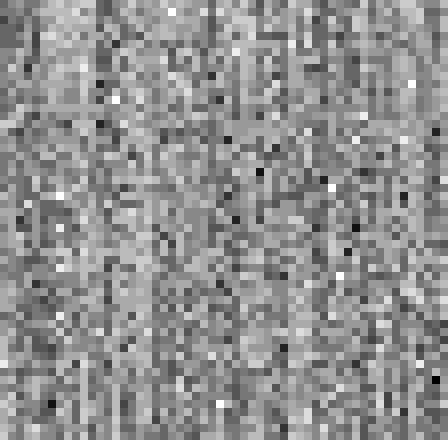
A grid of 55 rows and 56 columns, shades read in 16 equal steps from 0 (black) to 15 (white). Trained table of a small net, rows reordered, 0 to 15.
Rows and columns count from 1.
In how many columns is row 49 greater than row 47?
27
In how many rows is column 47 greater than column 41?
29
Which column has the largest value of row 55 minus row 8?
45
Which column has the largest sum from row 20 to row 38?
19
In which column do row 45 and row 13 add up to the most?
15
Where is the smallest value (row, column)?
48, 55
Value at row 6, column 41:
7
